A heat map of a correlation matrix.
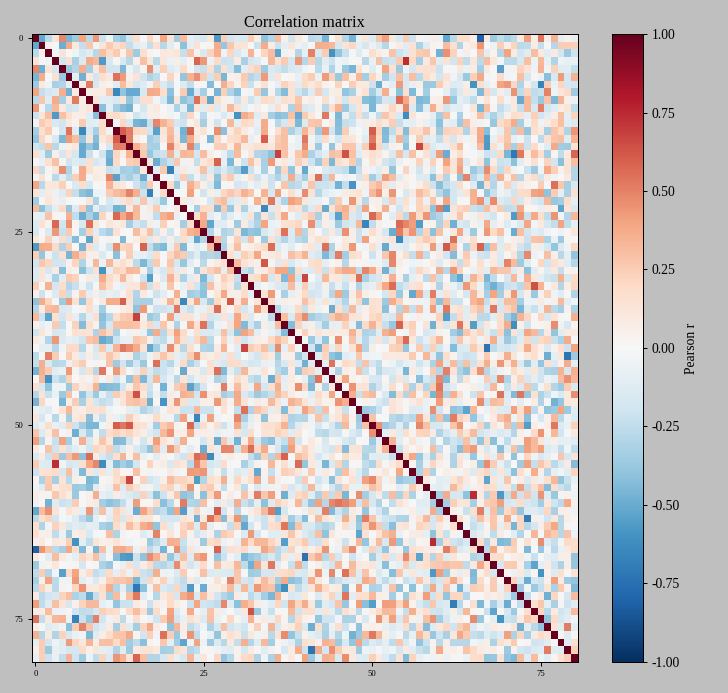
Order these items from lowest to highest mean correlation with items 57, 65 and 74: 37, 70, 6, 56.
6, 37, 70, 56
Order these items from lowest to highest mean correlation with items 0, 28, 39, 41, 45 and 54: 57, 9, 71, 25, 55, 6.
71, 57, 25, 6, 9, 55
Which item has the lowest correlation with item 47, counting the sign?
19
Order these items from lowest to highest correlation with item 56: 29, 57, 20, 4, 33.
33, 57, 4, 29, 20
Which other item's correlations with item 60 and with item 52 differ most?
30
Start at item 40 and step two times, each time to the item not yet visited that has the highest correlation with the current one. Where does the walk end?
48
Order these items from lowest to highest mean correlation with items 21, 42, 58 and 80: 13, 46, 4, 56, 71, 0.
0, 4, 71, 13, 56, 46
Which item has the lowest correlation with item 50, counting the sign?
73
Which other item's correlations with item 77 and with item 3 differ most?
55
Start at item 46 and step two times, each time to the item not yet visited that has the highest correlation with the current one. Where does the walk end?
36
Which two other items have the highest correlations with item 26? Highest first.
62, 49
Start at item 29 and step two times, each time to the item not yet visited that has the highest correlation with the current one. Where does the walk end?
13
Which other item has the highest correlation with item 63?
37
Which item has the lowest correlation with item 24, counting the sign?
49
